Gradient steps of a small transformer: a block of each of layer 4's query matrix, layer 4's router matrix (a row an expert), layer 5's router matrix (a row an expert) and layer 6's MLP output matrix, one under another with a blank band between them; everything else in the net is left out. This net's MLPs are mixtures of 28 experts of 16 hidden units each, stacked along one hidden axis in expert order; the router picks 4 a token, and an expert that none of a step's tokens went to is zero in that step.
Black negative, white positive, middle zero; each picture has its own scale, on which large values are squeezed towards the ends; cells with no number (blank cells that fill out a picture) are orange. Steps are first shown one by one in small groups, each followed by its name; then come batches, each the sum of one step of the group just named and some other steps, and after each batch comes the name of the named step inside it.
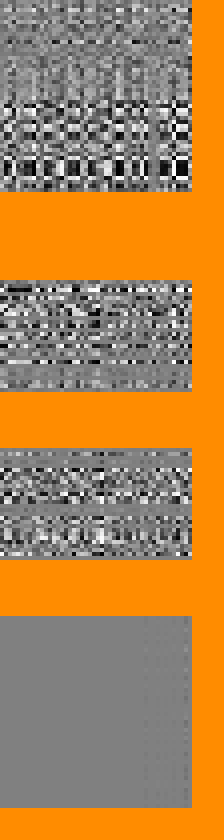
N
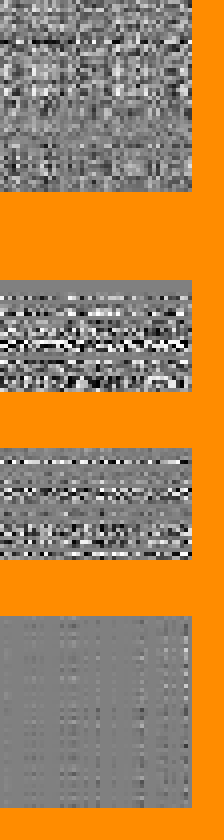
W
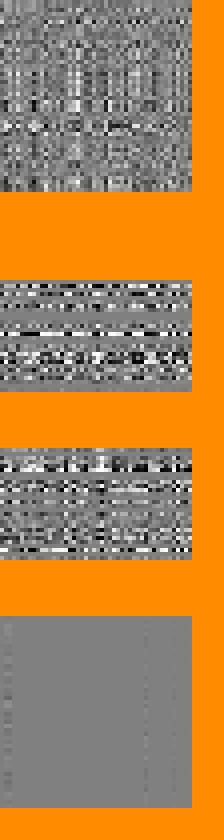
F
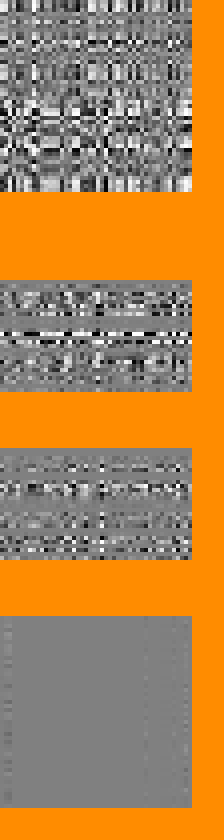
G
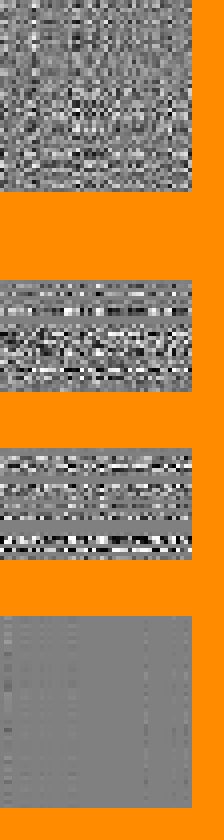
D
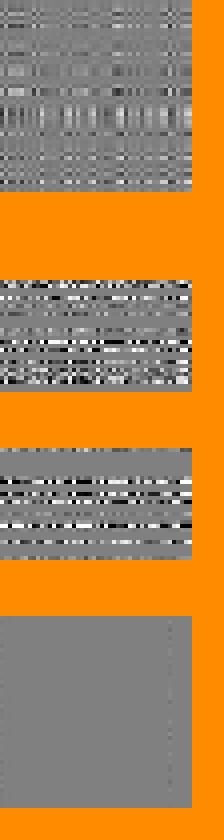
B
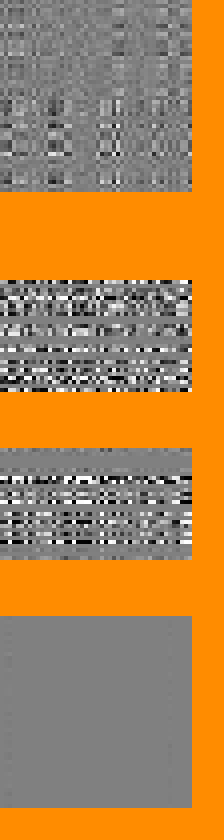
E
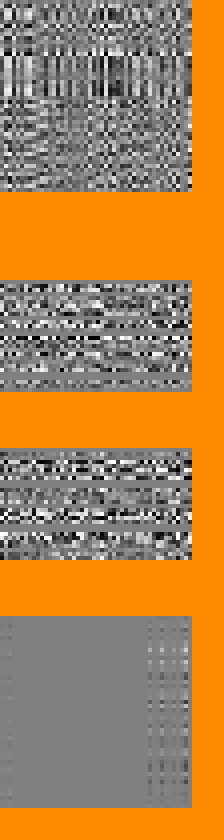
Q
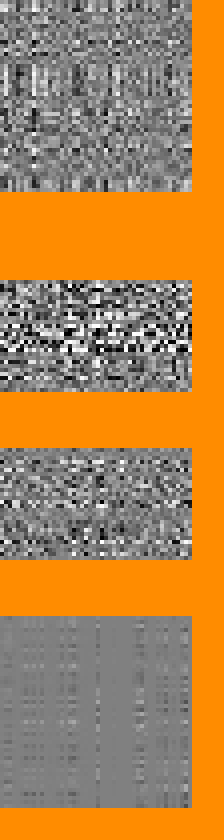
G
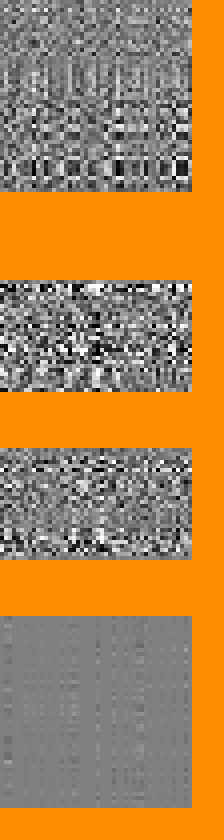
N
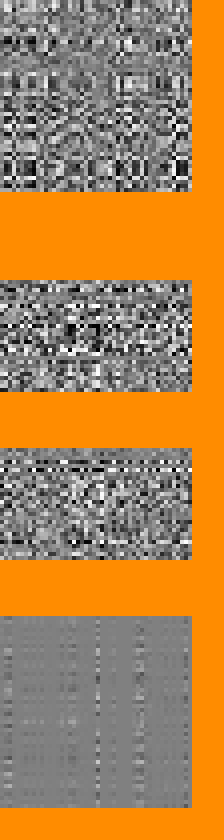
N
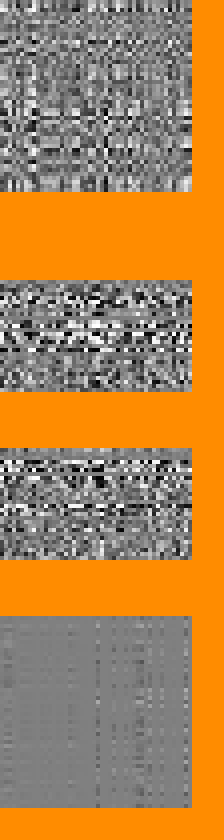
G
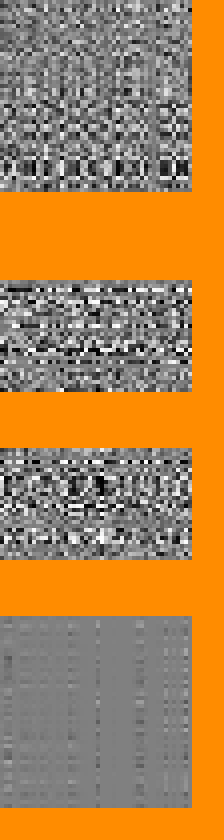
N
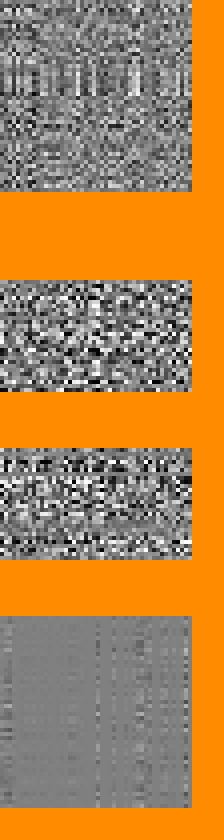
F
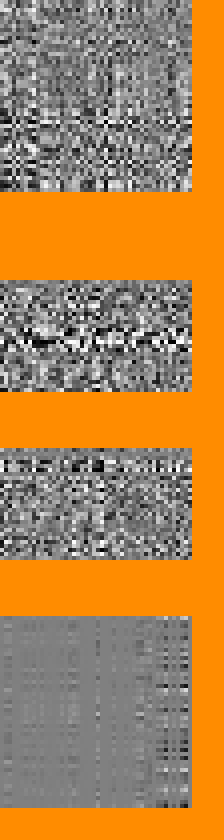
G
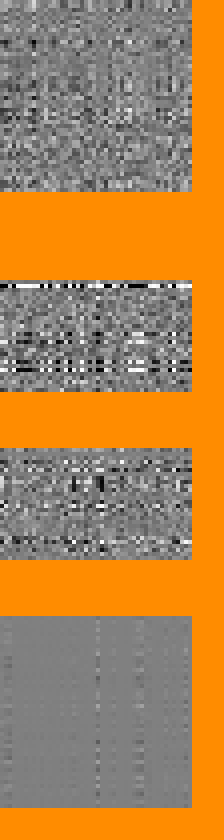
G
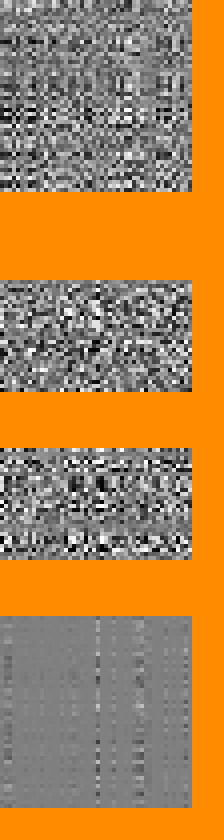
D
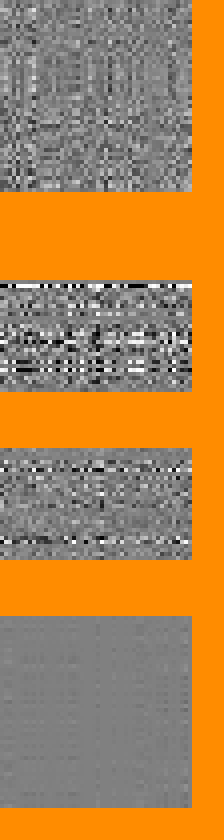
G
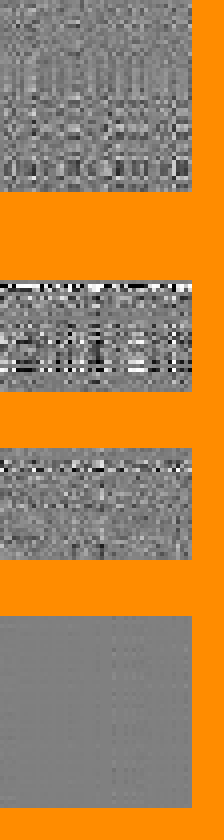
N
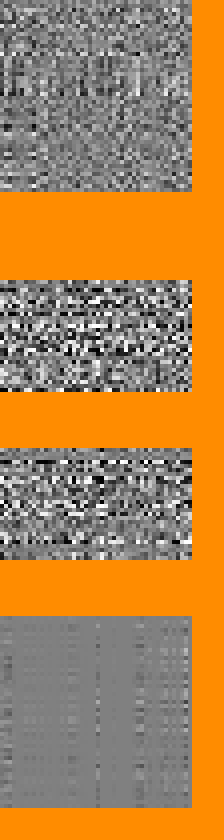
Q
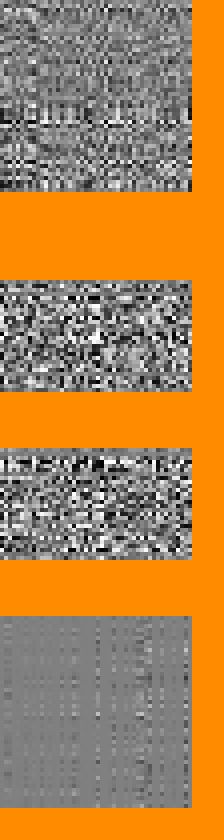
B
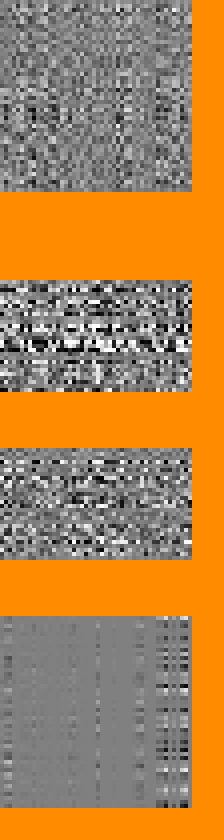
B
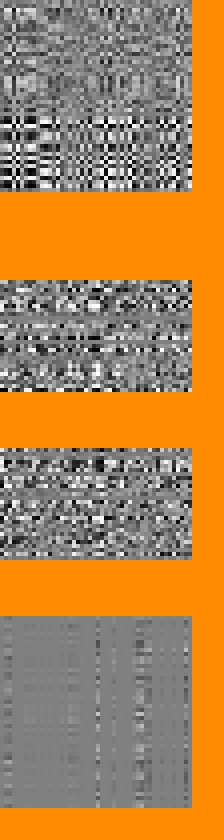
E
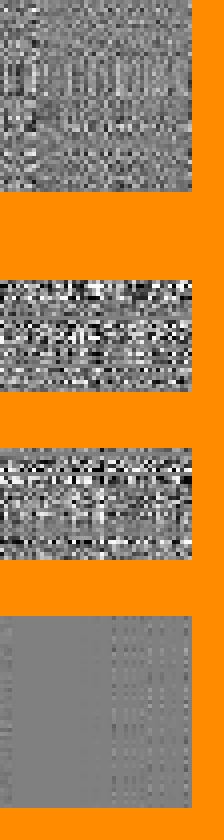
E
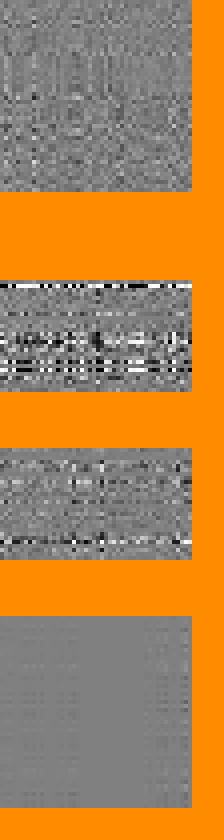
Q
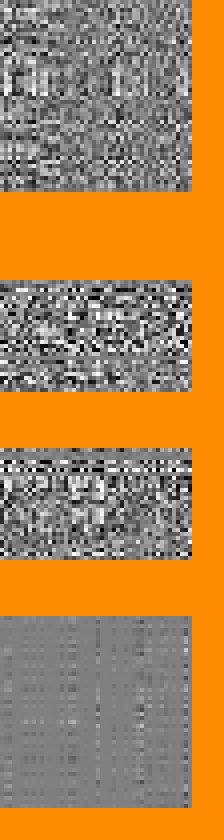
W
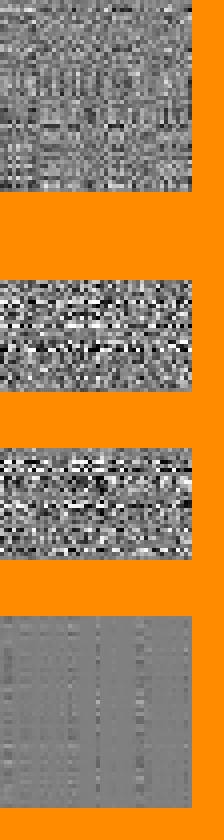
F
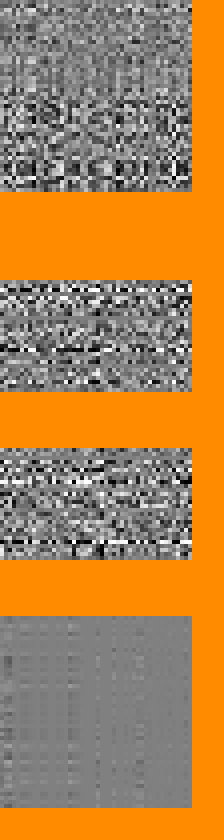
N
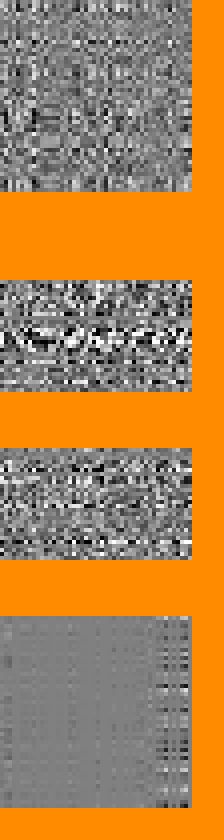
G
